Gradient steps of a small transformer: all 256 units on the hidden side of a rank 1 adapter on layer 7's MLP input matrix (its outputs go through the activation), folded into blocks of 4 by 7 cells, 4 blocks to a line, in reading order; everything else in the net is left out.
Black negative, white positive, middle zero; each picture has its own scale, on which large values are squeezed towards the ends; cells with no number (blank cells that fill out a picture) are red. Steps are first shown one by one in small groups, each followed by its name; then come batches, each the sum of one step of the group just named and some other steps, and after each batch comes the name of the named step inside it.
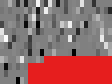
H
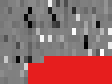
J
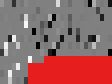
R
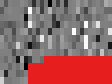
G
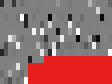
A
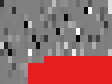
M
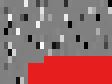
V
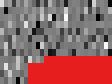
R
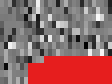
J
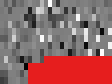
J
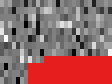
H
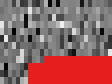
G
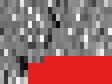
G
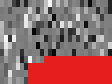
R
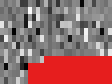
G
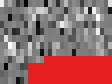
H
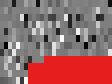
A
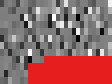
M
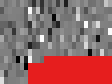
G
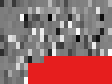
A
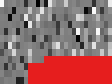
M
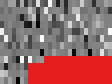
H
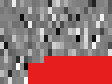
G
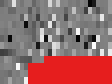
M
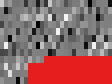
R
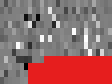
G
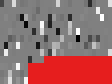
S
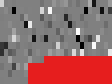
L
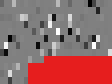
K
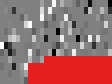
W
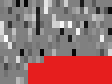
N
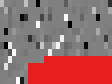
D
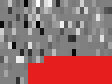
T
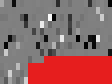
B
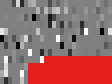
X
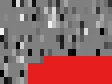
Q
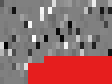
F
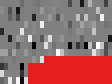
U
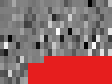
K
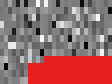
N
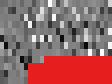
F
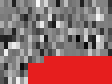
B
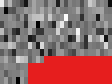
T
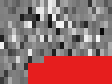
W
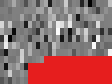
K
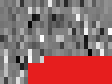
X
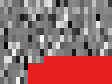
D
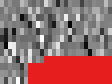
D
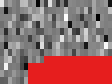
D
